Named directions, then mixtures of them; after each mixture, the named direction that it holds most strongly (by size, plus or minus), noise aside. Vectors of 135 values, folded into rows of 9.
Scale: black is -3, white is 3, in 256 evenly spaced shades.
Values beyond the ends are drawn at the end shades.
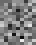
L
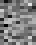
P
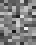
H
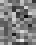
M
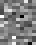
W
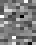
W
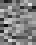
P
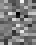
M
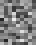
M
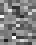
W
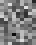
M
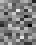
L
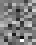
L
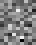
L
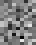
L
